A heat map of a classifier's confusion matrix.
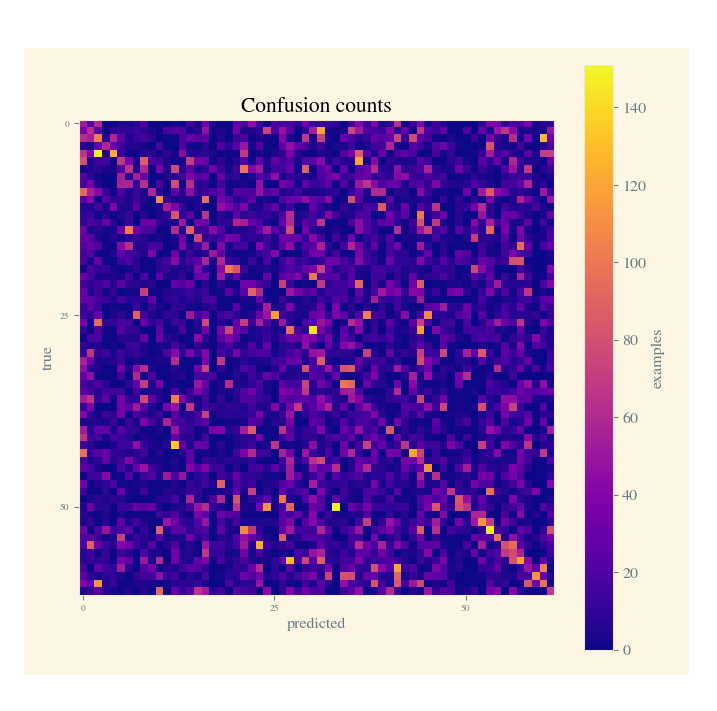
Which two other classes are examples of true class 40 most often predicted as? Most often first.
22, 26
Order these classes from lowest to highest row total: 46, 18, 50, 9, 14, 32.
46, 18, 32, 9, 14, 50
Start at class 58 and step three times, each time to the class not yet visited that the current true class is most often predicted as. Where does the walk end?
2
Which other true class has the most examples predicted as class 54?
32
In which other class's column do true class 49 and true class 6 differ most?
21
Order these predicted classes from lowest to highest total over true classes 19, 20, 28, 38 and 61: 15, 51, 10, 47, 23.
23, 47, 51, 10, 15
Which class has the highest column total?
44
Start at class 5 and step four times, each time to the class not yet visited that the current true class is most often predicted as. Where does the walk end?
31
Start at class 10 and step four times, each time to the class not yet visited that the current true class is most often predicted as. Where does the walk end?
30
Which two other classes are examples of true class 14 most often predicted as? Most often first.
6, 53
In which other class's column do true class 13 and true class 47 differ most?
18
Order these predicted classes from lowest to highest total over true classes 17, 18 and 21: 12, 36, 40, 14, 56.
14, 40, 12, 56, 36
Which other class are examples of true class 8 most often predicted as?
12
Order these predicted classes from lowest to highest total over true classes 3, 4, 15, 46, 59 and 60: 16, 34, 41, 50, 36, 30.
50, 16, 30, 36, 34, 41
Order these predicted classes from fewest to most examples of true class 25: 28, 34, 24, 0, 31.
28, 0, 34, 31, 24
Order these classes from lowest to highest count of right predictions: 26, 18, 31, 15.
26, 18, 15, 31
